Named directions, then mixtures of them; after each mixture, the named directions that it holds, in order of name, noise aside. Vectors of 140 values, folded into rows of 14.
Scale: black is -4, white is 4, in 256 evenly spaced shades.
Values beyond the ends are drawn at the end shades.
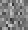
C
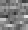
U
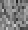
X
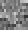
U, X.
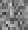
C, X.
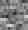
U.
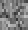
C, U, X.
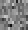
C, U, X.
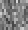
X.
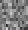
C, U, X.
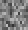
C, X.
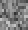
C, U, X.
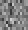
C.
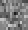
C, U, X.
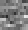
U.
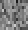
X.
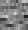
U.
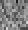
X.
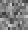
C, U, X.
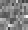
C, U.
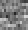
U, X.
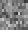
C, U, X.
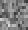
C, U, X.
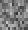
C, X.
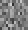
C.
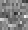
C, U, X.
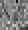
X.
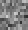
C, U, X.
